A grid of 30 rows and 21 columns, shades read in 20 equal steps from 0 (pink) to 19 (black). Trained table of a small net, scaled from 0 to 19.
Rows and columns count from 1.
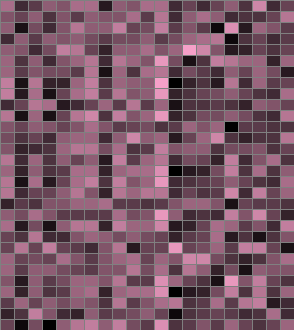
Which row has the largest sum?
29
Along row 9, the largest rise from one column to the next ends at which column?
13
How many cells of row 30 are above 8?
13
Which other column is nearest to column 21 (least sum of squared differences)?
10
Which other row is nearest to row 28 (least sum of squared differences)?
23
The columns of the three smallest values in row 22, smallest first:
3, 16, 7
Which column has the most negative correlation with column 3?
5
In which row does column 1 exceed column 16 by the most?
4
